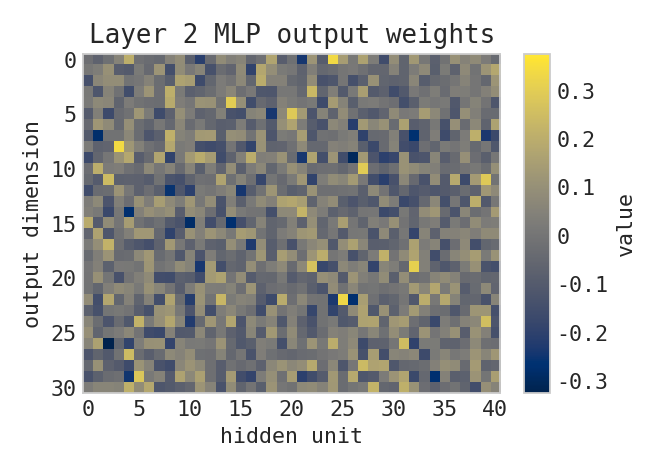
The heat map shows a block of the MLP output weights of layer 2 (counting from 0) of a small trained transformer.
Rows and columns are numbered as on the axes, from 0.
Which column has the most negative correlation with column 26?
19
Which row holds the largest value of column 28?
30
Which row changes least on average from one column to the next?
21
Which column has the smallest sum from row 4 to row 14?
32
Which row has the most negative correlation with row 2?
25
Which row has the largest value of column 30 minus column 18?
5
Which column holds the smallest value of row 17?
16
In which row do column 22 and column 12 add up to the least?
23
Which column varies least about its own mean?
37
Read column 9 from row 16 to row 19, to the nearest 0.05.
-0.1 0 -0.1 0.1
